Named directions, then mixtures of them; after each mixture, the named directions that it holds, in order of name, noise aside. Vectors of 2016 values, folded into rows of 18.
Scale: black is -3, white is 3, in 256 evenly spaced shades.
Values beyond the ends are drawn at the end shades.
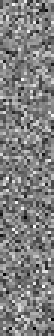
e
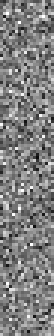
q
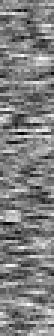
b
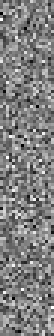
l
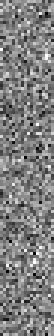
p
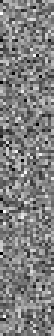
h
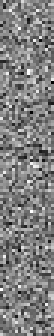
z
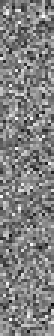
q.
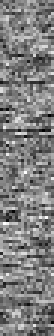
b, h.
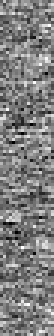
b, p, z.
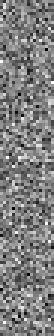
e, l, z.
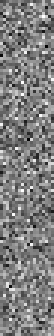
q.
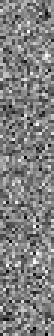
e, p.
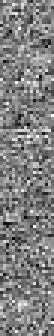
b, e, z.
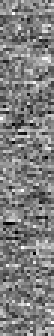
b, p, z.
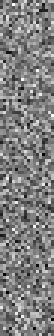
e.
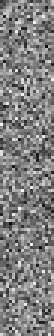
e, q, z.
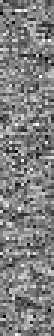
b, h, q.
